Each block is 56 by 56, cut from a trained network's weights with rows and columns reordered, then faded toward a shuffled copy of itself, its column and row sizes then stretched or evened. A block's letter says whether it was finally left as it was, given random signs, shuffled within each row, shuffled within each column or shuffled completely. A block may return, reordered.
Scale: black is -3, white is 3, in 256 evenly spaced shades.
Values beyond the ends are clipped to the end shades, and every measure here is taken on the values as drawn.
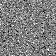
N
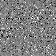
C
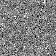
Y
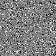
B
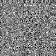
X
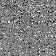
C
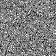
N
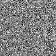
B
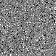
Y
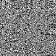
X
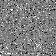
C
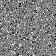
N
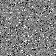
N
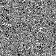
Y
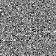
B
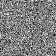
N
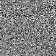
B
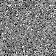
C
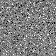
N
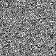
B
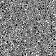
Y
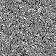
N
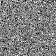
C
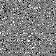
B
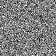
N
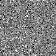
B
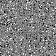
Y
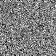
N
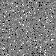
Y
